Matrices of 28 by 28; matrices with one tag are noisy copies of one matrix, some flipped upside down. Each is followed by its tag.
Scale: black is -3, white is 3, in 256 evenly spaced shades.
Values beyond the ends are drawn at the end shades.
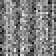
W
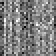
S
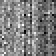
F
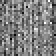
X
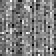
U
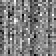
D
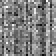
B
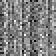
D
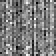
U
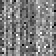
S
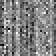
S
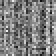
B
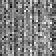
X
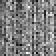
U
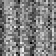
W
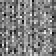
X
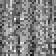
W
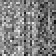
F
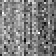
F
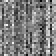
B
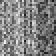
F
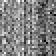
F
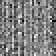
X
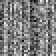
D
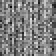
X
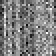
S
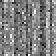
B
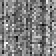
B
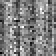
W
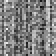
B
